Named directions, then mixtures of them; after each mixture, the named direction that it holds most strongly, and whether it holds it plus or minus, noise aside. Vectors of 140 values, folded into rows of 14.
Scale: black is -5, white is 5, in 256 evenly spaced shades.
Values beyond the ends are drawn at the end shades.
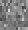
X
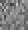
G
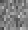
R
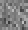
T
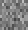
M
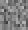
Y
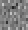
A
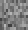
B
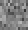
X, minus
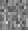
Y, minus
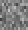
X, plus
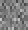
M, minus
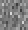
A, plus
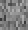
G, plus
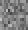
B, minus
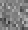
T, plus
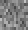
B, minus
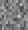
Y, minus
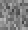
T, minus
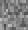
B, minus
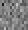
M, minus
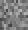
B, plus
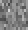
X, plus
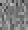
G, minus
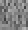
Y, plus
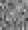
G, plus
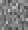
A, minus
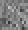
T, plus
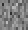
A, minus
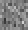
T, plus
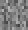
Y, plus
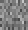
M, plus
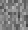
Y, plus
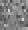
X, plus
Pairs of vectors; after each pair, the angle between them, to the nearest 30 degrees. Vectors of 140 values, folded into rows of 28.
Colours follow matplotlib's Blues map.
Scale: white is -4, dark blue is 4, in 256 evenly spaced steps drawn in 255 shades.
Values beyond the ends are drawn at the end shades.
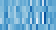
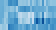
120 degrees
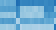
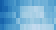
60 degrees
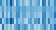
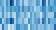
30 degrees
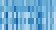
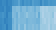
90 degrees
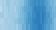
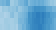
30 degrees
